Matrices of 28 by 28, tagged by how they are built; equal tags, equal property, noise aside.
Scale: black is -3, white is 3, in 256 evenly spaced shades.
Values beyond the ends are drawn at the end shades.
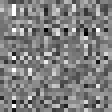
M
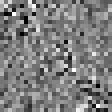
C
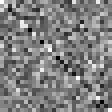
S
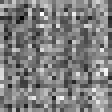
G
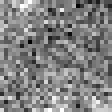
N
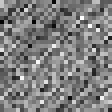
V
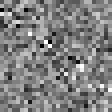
C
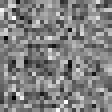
G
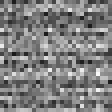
G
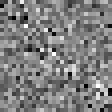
C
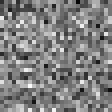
G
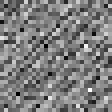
V
